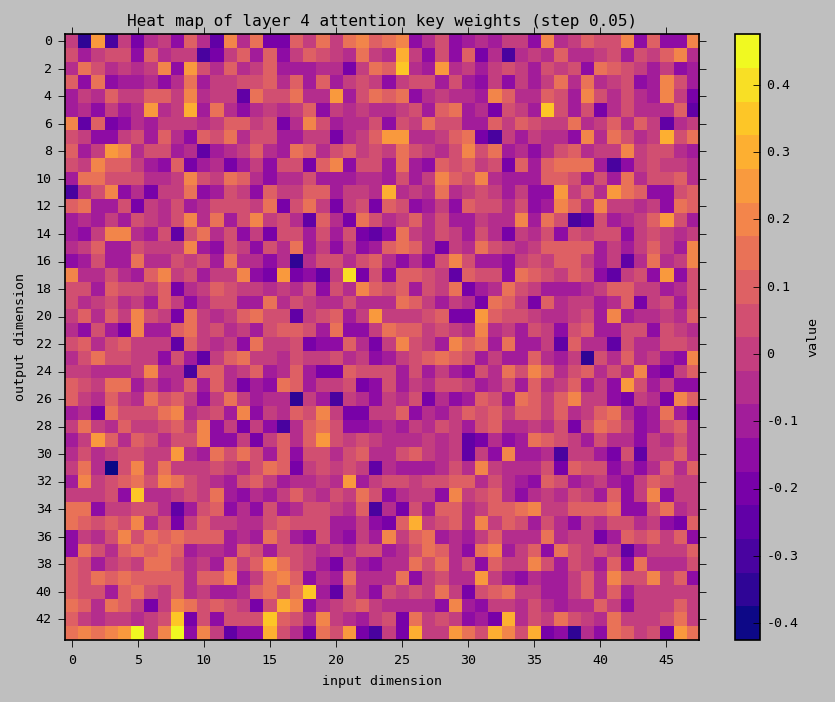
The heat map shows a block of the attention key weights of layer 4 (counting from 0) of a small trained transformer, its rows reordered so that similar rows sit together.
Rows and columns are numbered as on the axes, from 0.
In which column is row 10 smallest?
15
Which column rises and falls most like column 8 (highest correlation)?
46
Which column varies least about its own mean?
27
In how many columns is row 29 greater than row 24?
19
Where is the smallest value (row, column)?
31, 3
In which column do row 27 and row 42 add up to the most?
8
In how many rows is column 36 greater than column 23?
24
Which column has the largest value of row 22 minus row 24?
9
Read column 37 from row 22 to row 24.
-0.25 -0.1 -0.05
